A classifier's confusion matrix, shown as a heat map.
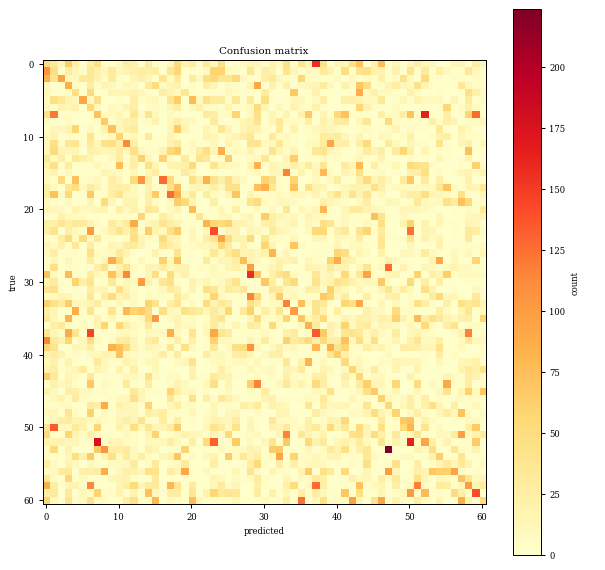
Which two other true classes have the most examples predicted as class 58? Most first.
37, 12
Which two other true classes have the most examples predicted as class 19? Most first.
56, 53
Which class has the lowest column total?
21
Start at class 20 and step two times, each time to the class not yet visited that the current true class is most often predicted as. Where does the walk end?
0
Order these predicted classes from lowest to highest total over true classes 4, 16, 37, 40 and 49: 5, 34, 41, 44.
5, 44, 41, 34
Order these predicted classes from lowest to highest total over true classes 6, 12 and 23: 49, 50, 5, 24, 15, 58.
5, 15, 49, 24, 58, 50
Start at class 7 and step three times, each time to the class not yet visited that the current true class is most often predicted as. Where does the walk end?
1
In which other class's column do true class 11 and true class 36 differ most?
39
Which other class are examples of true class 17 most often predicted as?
30
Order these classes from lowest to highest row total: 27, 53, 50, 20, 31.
20, 31, 27, 53, 50
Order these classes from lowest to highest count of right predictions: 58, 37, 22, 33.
22, 58, 33, 37
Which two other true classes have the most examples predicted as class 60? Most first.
45, 35
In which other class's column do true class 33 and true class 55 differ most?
43
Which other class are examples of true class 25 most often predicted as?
34
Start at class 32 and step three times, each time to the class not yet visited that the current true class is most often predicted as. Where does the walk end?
8
